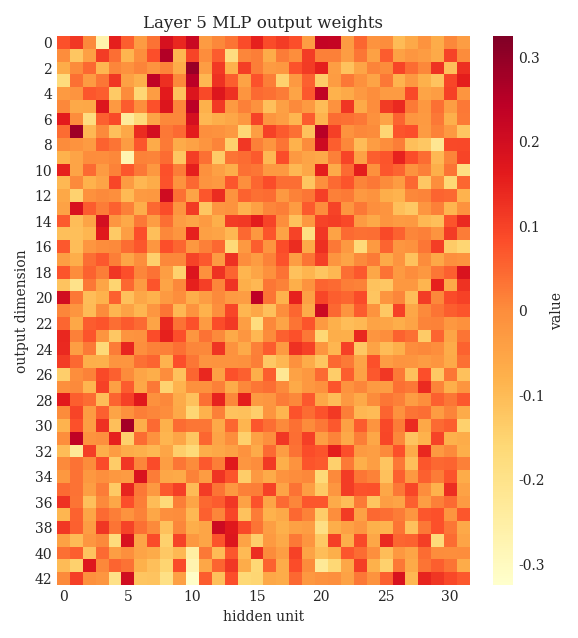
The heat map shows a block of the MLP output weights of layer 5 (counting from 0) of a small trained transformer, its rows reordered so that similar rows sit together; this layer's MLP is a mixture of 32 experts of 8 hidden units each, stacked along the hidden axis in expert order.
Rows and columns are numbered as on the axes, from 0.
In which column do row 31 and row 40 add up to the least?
10
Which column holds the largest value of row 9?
26
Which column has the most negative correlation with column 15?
2
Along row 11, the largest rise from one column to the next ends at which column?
31
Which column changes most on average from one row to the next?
20
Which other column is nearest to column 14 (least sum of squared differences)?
24
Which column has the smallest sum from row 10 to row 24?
1
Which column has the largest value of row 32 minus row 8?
28
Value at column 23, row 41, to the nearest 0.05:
0.1
